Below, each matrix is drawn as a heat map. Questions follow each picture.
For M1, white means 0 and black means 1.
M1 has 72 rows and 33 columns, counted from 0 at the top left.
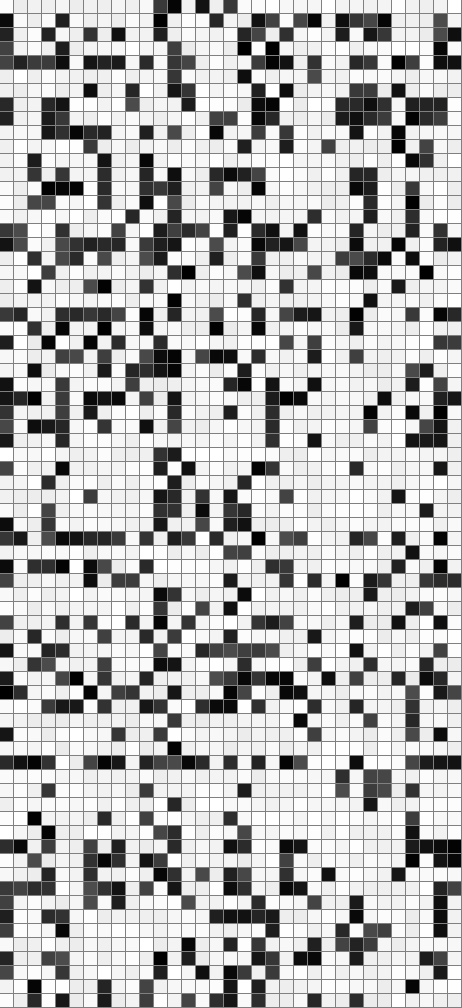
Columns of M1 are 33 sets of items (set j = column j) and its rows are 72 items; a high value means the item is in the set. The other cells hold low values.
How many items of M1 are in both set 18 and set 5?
9
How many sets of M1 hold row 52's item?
6
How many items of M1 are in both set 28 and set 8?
3
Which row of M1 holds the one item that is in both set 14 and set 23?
62
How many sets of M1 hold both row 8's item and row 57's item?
1
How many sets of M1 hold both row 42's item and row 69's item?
2
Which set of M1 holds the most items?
12
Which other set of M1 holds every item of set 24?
26
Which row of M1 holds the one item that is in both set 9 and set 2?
26
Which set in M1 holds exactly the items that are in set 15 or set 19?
4
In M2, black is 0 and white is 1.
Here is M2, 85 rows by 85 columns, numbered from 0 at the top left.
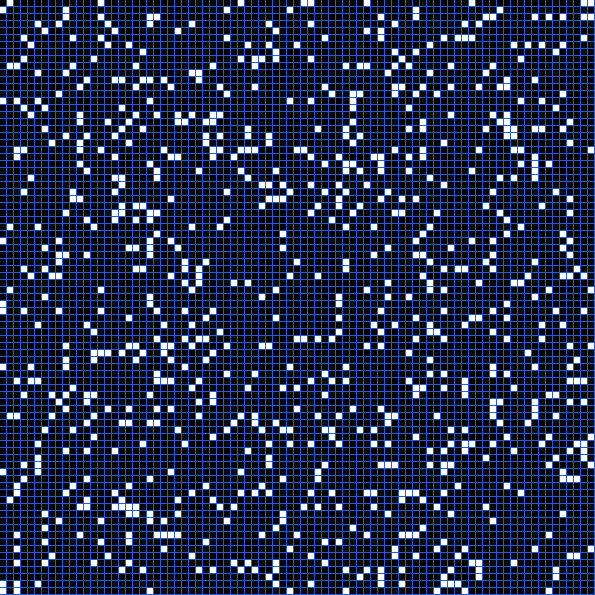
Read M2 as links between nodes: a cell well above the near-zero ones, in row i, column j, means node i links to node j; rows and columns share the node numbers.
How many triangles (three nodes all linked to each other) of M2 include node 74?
2
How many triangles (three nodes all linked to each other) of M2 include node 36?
5
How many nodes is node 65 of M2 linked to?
5
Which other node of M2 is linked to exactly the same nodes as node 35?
node 73
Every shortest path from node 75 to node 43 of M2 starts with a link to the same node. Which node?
node 60
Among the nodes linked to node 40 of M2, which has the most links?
node 61
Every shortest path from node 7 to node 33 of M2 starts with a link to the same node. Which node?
node 39
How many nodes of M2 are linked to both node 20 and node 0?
0
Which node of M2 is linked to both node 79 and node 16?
node 27
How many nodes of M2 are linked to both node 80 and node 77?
3
